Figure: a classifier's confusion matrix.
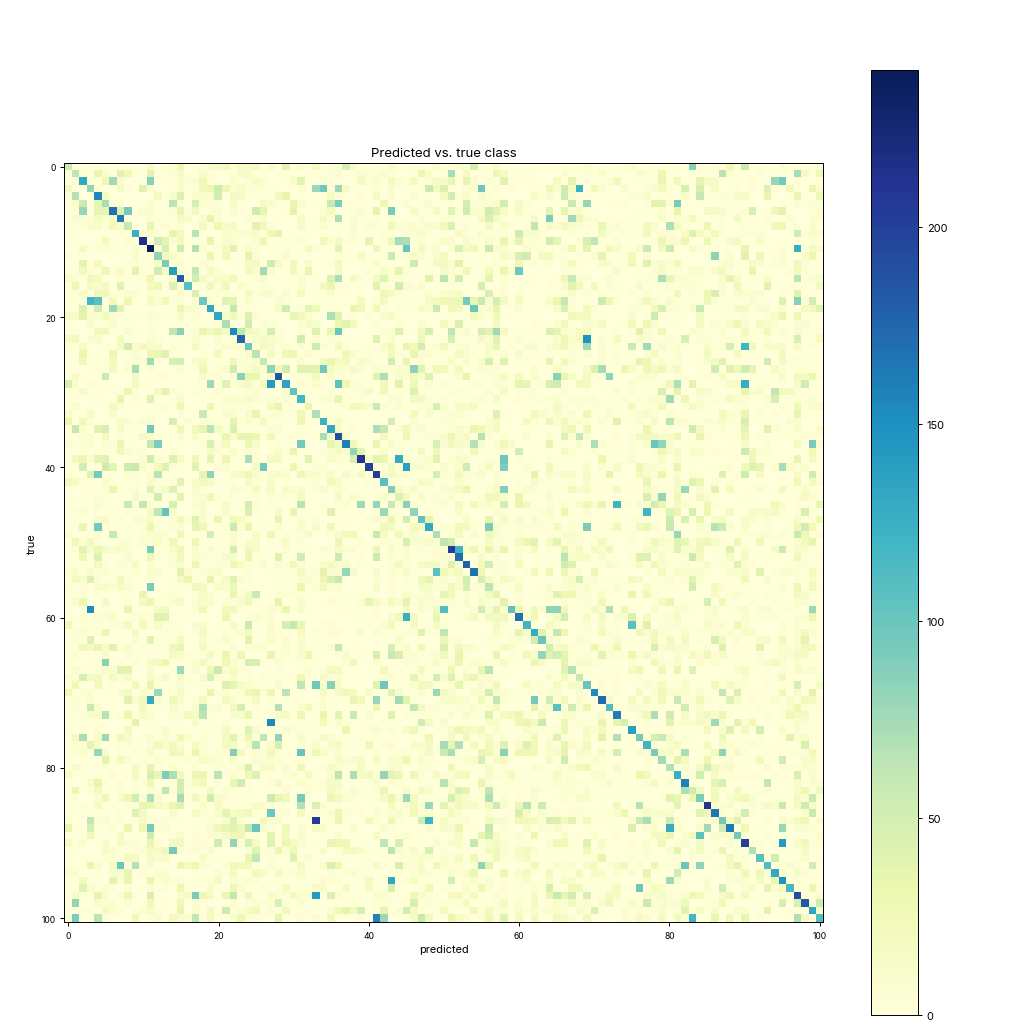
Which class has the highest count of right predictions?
11
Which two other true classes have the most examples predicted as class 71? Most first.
27, 18
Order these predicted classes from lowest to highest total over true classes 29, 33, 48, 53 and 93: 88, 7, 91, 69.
91, 88, 7, 69
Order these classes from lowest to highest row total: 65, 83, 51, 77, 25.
25, 83, 65, 77, 51
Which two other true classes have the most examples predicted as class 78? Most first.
37, 73
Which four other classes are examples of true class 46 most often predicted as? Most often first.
77, 13, 42, 12
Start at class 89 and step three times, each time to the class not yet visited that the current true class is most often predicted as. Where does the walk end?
80
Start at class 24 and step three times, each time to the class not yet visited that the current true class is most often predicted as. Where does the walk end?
43
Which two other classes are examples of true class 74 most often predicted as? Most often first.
27, 86
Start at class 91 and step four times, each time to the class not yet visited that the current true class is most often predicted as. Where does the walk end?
73
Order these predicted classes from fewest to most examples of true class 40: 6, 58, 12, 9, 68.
68, 12, 6, 9, 58
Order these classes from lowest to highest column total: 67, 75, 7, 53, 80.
75, 7, 67, 53, 80
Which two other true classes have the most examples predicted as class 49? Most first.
54, 70
